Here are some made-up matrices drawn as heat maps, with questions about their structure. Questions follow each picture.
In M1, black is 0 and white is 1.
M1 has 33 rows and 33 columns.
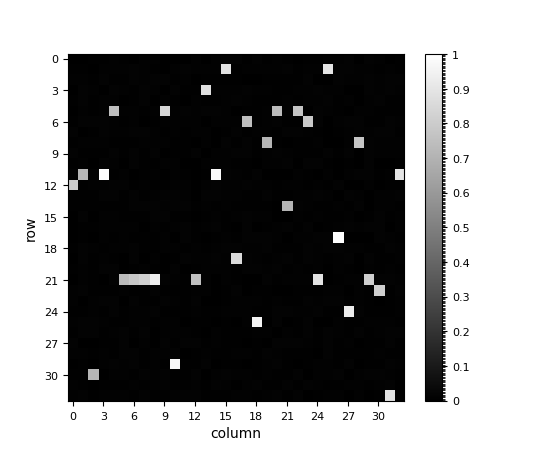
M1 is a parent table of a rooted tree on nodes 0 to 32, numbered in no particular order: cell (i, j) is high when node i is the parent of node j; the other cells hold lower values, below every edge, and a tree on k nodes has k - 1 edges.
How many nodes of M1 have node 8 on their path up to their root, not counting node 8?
3
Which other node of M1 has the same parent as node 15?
25
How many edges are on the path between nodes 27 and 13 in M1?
6
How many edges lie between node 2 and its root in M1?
6
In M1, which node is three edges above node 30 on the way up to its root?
21
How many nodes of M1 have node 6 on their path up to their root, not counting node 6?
3
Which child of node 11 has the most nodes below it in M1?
14
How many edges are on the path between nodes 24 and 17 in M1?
3
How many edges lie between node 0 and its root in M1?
4
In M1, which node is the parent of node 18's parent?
1
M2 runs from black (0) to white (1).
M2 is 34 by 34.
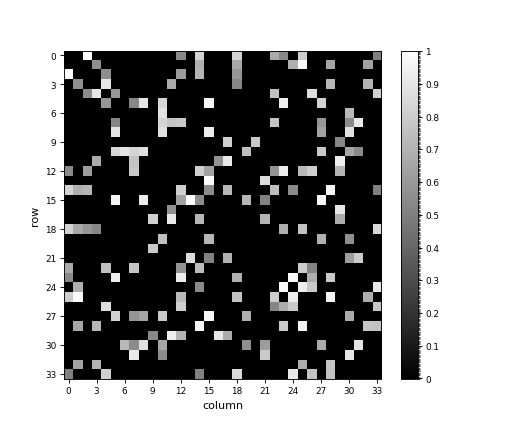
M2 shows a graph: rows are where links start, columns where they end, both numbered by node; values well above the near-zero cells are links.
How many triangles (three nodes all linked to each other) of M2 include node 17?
2
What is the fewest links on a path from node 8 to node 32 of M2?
4
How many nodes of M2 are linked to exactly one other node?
1
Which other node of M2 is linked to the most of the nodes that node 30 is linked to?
node 10
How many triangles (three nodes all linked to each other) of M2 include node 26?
6
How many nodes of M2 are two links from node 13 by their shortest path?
9
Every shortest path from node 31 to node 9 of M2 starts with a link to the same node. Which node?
node 21
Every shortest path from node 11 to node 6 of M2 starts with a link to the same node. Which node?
node 7
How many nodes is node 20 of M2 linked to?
1
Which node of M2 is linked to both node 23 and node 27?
node 5
